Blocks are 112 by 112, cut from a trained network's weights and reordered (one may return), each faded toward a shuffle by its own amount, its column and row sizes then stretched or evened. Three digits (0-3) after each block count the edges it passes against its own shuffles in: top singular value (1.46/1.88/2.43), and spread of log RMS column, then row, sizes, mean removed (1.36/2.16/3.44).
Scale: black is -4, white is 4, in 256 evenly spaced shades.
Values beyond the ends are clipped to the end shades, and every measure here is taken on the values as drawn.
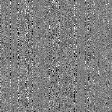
0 3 0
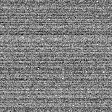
3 1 1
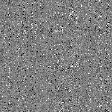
0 2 1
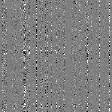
1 3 1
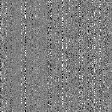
1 3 0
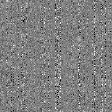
0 3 1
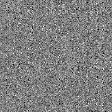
0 2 1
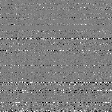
2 1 3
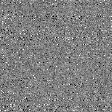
0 1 2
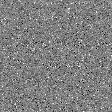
0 0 1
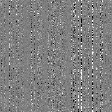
2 3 0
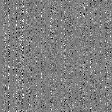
0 3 0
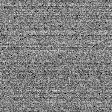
2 1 1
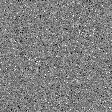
0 0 0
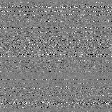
0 0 3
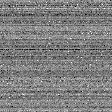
3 0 2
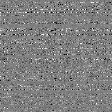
0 1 3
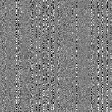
3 3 1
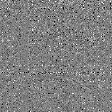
0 2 2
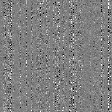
1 3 0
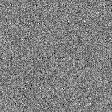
1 0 1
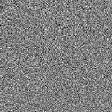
2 1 1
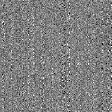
1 2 0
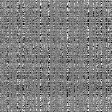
3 3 0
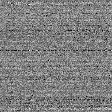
2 1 2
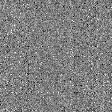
0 1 1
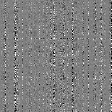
1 3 1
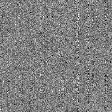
1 2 0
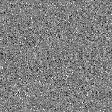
2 0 1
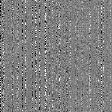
1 3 0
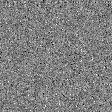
1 0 0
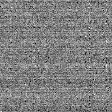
2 2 0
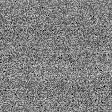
0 0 1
